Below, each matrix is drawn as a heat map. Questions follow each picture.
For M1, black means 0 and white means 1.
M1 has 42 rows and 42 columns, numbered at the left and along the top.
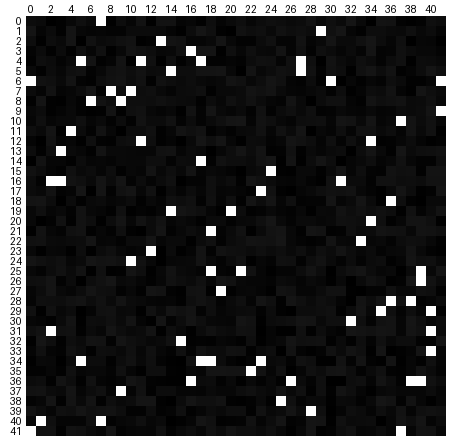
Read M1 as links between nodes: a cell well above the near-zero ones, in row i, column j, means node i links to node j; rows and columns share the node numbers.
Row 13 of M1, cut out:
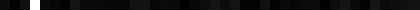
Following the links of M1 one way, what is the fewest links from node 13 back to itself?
4
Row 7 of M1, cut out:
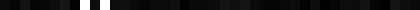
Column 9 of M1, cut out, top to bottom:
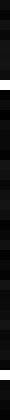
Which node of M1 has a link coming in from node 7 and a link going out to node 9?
node 8
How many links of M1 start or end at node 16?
5
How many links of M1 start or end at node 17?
4
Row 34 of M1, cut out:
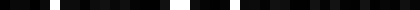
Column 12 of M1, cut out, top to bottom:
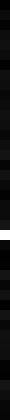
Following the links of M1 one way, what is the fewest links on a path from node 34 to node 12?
2
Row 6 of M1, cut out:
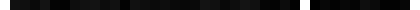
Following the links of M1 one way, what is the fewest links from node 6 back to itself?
4
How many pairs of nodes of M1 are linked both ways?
2
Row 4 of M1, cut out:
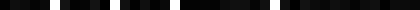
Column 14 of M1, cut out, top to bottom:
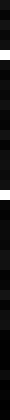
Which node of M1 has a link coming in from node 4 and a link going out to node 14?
node 5
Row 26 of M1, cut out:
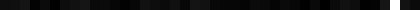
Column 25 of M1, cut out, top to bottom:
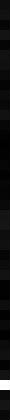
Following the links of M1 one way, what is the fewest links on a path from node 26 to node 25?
4
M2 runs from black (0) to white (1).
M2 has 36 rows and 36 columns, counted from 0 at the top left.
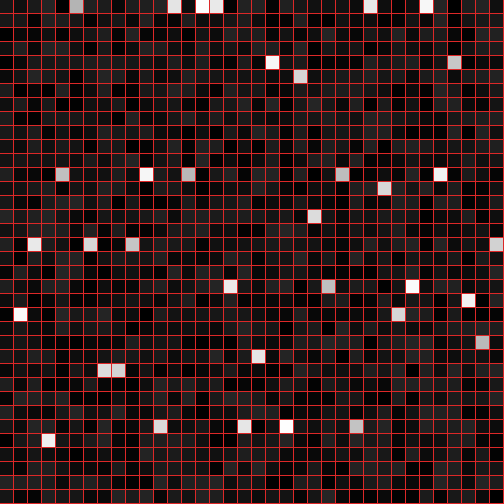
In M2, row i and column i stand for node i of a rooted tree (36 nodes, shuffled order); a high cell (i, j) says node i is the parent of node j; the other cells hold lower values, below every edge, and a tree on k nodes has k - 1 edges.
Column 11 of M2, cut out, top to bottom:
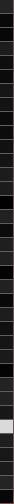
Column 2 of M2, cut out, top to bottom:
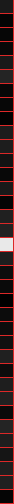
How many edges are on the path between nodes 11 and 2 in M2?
3
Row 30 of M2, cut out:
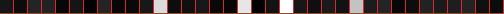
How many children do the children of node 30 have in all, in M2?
8
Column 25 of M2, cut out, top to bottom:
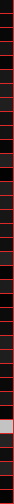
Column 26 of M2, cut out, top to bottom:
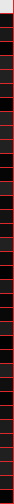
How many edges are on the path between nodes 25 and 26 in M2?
3
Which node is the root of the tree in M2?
0
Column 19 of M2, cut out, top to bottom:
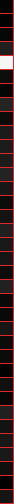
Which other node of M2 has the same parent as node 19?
32
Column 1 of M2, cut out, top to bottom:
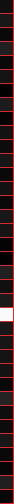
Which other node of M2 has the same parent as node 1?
28
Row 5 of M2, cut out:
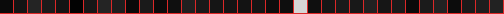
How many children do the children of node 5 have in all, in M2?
1
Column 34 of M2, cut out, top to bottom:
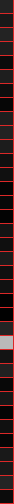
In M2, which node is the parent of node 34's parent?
12
